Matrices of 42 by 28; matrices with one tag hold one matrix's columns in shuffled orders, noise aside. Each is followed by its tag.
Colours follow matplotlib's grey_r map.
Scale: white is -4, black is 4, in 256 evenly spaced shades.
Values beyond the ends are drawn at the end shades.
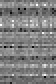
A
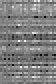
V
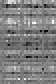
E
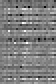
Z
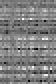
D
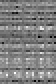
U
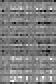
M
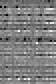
Z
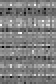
A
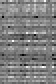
V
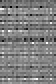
Z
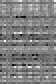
V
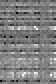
U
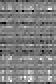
M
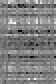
E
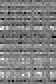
U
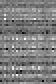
D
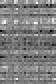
E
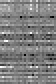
V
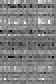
E
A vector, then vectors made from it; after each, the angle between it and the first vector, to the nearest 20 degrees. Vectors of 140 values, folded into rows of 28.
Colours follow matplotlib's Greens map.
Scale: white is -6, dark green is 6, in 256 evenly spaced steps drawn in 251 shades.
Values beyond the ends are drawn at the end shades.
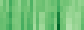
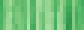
120 degrees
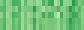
120 degrees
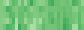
80 degrees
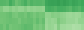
80 degrees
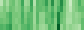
40 degrees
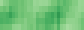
60 degrees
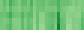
20 degrees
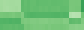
80 degrees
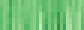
40 degrees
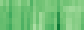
20 degrees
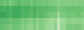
100 degrees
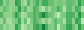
120 degrees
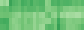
60 degrees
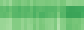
120 degrees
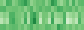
80 degrees
